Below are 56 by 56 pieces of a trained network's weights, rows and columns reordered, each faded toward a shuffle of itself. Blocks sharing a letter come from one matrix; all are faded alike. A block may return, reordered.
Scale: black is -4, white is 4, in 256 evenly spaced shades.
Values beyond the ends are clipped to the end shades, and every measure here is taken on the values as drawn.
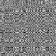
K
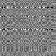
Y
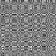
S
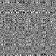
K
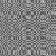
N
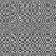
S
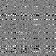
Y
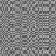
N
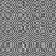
N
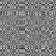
S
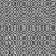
N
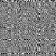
K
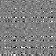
Y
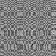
N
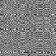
Y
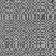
N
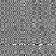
N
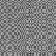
N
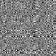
K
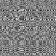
K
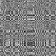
S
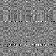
Y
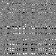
Y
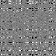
Y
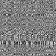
K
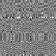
N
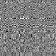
K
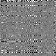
Y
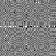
N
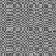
N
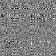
K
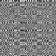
S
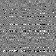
Y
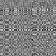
S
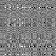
Y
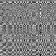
S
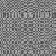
N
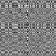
S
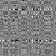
Y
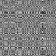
S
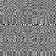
N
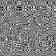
K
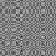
N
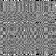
Y
